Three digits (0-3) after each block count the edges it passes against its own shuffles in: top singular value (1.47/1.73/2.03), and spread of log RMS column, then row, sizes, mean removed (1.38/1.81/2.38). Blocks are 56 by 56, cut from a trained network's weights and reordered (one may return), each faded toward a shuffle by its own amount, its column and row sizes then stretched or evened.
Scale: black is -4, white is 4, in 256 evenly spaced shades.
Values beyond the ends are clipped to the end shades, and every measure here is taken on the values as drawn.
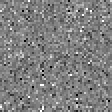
0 1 0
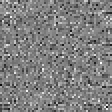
2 1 1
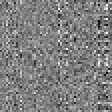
3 3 0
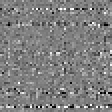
2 1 3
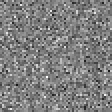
1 0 1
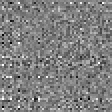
2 1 3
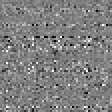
0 1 3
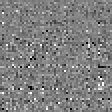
0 2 3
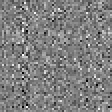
2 3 0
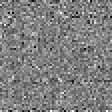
1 1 2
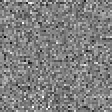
0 0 1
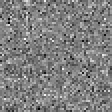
0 1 0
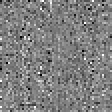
0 3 0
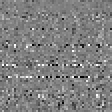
2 2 3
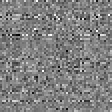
3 0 3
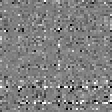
1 2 3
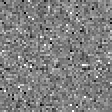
0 0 0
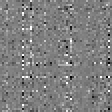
1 3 2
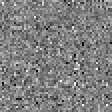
1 1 1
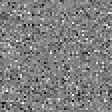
1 0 1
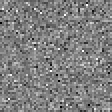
0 0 1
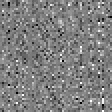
1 3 0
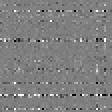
3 1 3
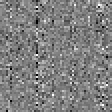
1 3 0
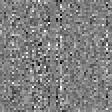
1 3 0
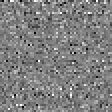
0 0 3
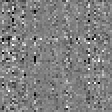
1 3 1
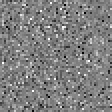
0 1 0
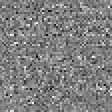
1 0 2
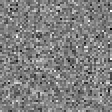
2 1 1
